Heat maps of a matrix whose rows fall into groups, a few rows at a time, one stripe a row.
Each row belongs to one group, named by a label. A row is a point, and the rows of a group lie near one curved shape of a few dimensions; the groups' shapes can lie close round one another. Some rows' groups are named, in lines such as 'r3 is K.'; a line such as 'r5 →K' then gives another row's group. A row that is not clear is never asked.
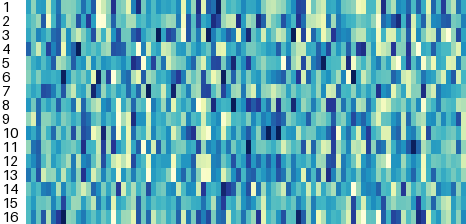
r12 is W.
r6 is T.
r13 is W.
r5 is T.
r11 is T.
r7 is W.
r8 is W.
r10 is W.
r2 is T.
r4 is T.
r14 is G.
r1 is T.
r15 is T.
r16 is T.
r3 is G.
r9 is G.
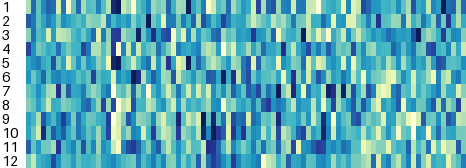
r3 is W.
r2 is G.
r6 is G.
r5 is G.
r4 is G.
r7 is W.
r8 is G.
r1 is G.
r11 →G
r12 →T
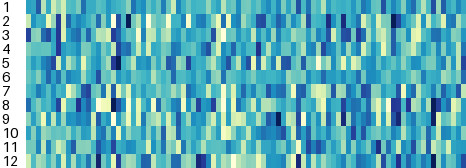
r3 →T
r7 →G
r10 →G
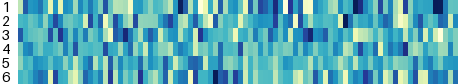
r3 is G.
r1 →G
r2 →T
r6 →G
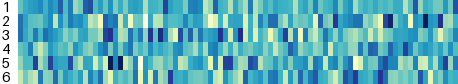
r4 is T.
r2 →T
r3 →G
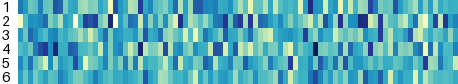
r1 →G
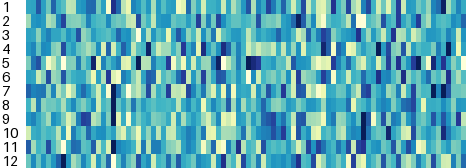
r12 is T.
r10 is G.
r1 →G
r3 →T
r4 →G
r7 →G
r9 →G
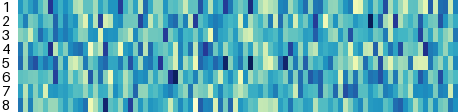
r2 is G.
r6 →G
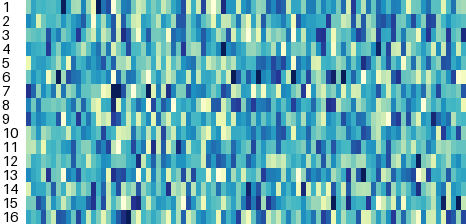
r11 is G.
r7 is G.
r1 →T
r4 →G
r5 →G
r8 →W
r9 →T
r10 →G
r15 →G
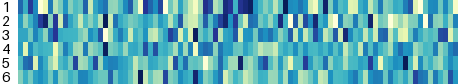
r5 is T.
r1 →W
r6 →W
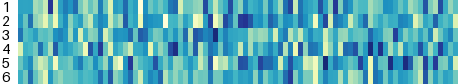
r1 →W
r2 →W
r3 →G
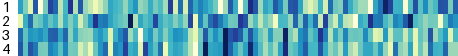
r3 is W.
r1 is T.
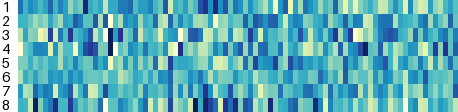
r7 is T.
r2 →G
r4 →G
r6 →T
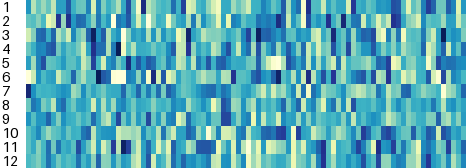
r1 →T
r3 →G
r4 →G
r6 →G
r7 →G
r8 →T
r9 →G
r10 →G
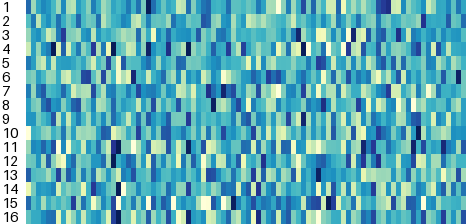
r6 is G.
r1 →W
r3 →T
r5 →G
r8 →T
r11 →G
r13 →G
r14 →G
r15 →W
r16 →G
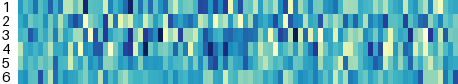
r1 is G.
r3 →W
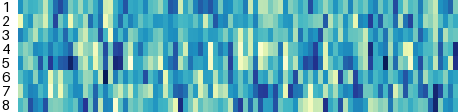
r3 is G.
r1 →G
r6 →W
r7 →G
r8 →G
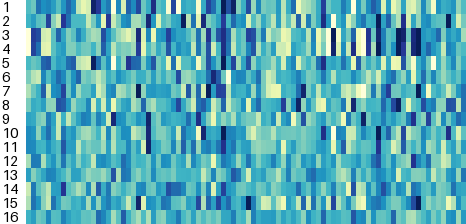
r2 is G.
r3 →T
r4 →T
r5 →G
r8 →T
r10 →G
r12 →T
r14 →T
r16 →T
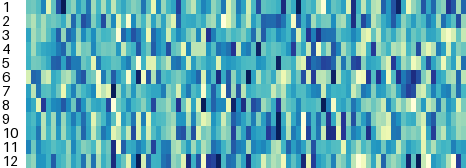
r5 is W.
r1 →T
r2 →G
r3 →G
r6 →T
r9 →W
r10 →W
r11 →W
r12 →T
